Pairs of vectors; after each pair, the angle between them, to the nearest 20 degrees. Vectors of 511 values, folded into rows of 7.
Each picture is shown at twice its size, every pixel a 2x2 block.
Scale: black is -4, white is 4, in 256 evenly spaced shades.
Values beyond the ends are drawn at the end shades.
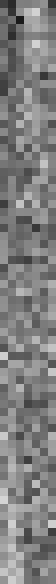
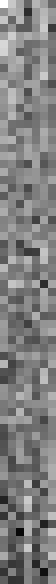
120 degrees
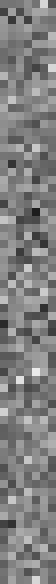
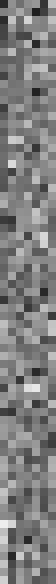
140 degrees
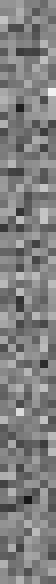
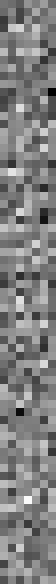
160 degrees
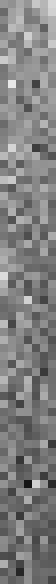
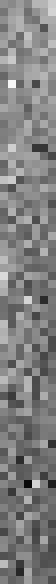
20 degrees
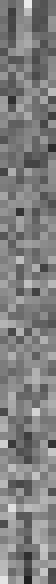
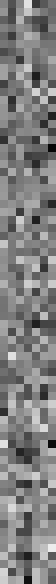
40 degrees
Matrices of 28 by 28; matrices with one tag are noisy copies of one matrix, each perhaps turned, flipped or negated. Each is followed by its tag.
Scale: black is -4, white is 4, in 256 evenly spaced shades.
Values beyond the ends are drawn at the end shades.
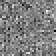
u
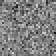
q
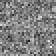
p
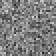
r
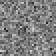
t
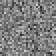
t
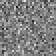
t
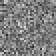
t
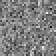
p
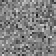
q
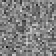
t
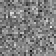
p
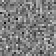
u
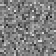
t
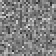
t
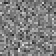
q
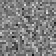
q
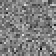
t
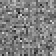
r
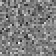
q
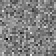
p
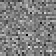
u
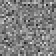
t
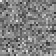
p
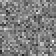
p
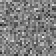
p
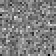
p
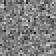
t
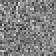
t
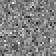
q
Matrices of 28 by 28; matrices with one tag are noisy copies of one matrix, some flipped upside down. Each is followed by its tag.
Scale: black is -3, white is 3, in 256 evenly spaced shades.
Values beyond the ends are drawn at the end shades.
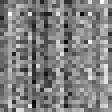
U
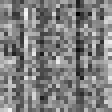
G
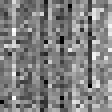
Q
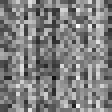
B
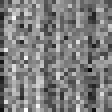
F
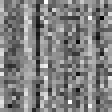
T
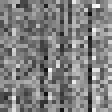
Q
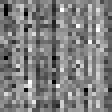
B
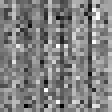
Q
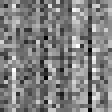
Q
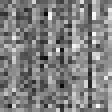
Q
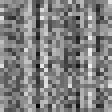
T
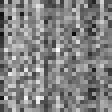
F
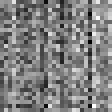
Q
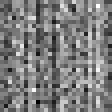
B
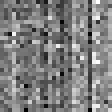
Q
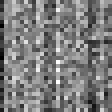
F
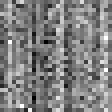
U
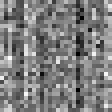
G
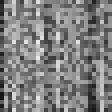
F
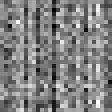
B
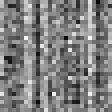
T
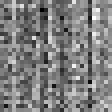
Q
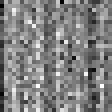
F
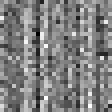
T
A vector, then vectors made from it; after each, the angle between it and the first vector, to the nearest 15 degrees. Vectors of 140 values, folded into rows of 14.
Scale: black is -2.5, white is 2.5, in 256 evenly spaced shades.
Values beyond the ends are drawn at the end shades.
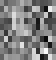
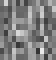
75 degrees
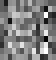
45 degrees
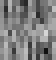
105 degrees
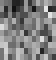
120 degrees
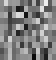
105 degrees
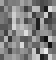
15 degrees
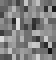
90 degrees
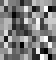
165 degrees
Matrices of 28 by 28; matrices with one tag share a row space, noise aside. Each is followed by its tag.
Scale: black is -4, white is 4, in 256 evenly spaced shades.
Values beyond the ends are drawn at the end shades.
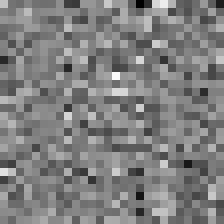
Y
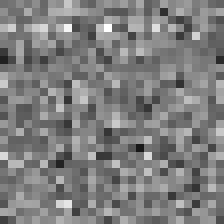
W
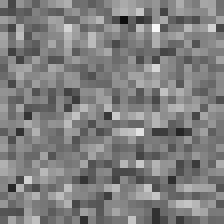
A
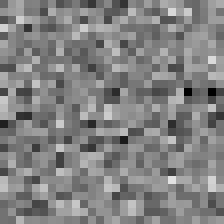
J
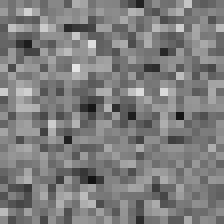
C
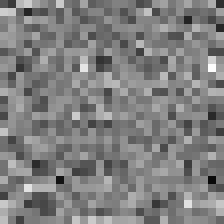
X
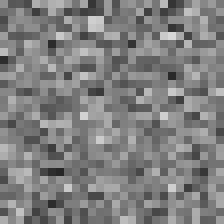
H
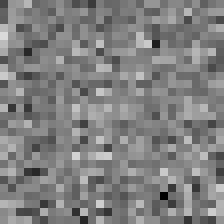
X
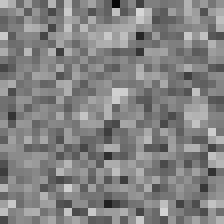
Y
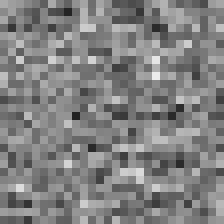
A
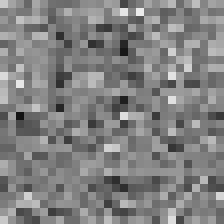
J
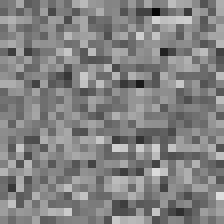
A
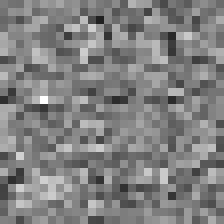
H
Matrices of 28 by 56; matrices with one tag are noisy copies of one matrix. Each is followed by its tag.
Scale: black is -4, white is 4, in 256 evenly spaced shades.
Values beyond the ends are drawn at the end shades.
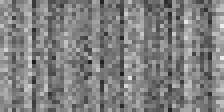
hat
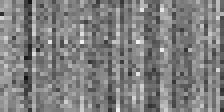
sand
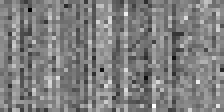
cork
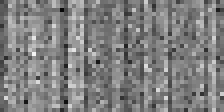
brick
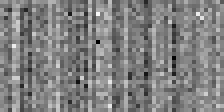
cork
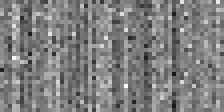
cork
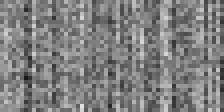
sand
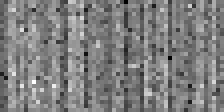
brick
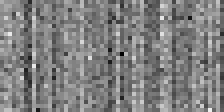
sand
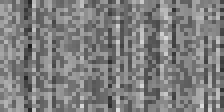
sand
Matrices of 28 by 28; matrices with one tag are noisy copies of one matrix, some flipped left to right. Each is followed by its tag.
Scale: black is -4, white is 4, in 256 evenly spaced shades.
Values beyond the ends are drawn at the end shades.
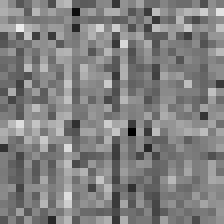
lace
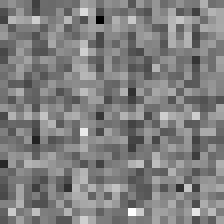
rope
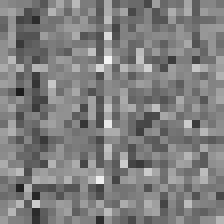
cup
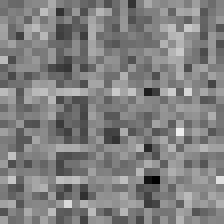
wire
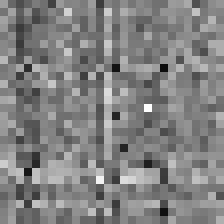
cup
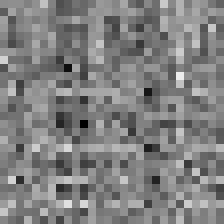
wire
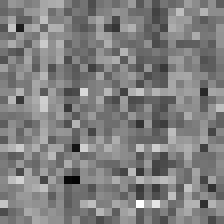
wire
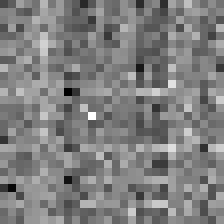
wire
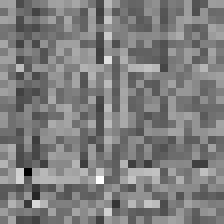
cup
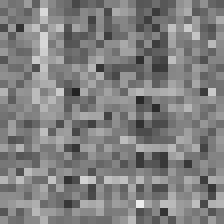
wire
